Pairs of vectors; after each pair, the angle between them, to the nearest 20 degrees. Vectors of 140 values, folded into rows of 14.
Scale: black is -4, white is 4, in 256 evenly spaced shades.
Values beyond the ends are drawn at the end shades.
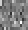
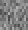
100 degrees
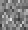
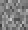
20 degrees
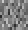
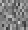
100 degrees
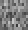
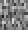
40 degrees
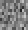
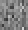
120 degrees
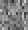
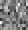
100 degrees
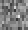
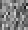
120 degrees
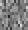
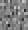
80 degrees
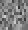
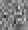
160 degrees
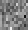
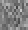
100 degrees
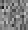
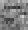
120 degrees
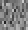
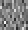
140 degrees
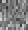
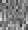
20 degrees
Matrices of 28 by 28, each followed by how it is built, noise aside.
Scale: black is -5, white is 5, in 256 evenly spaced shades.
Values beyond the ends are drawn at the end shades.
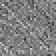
Toeplitz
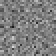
low rank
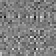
low rank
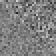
upper triangular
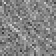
Toeplitz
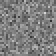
noise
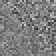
upper triangular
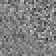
upper triangular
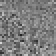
lower triangular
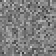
noise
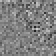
upper triangular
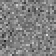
noise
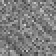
Toeplitz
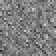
Toeplitz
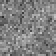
smooth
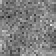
smooth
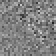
upper triangular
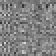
low rank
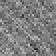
Toeplitz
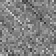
Toeplitz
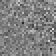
upper triangular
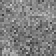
smooth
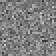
noise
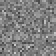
noise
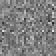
low rank
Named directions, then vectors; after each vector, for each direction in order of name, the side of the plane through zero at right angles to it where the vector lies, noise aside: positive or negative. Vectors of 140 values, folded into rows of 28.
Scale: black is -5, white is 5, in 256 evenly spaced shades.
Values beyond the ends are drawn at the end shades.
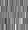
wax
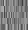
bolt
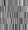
negative, negative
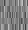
negative, negative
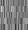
positive, negative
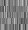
negative, negative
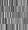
negative, positive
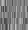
negative, positive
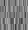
negative, negative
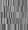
positive, negative
